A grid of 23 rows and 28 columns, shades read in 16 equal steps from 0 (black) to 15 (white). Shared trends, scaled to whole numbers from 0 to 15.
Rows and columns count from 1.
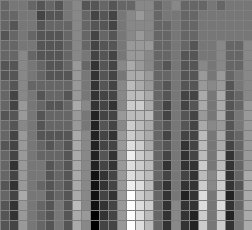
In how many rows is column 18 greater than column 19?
16
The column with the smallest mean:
11
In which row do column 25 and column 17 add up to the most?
21
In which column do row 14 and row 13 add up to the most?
15
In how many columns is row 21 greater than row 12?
11
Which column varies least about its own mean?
18
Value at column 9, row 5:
8
